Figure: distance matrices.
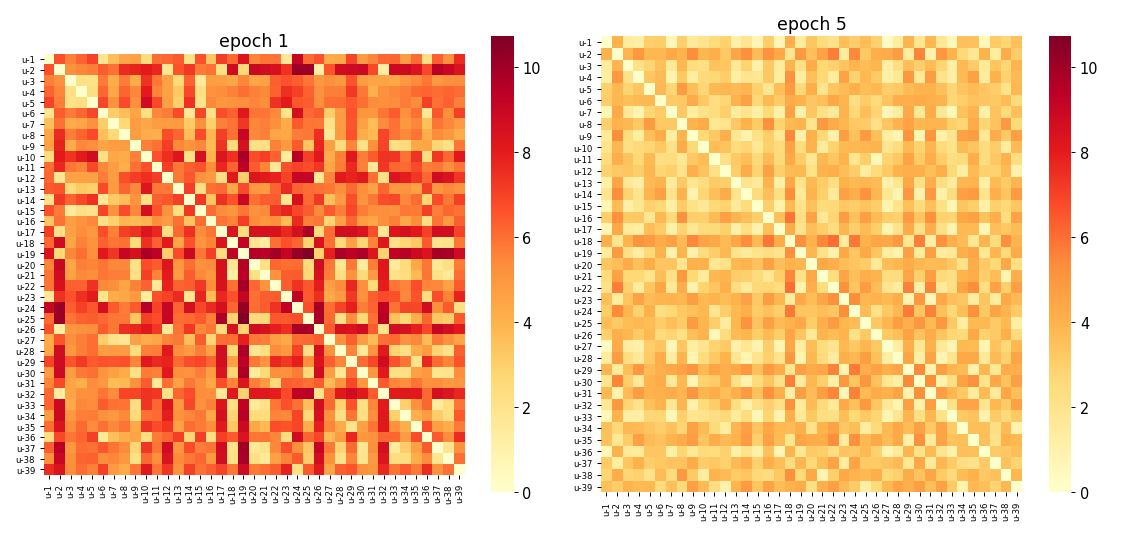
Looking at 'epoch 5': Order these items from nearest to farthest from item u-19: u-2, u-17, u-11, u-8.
u-17, u-11, u-8, u-2
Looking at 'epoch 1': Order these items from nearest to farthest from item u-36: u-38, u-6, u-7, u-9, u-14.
u-6, u-14, u-7, u-9, u-38
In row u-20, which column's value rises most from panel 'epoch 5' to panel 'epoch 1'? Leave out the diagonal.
u-26
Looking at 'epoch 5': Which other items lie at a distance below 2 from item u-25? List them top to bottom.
u-12, u-34, u-39
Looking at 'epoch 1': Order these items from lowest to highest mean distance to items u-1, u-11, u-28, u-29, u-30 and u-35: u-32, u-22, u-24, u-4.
u-22, u-4, u-24, u-32
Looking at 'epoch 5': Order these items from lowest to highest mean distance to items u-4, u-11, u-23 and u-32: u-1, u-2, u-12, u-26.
u-1, u-26, u-12, u-2
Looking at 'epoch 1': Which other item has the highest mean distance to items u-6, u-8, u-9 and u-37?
u-19
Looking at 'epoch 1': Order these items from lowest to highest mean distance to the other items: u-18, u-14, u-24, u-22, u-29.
u-18, u-14, u-22, u-29, u-24
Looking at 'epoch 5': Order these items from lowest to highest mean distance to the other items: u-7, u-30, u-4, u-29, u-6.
u-7, u-4, u-30, u-6, u-29
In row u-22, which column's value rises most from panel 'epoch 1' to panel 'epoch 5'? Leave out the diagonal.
u-31
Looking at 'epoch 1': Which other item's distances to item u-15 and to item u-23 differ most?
u-10
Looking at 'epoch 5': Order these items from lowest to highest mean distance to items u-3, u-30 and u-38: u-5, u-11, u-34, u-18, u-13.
u-13, u-5, u-11, u-34, u-18
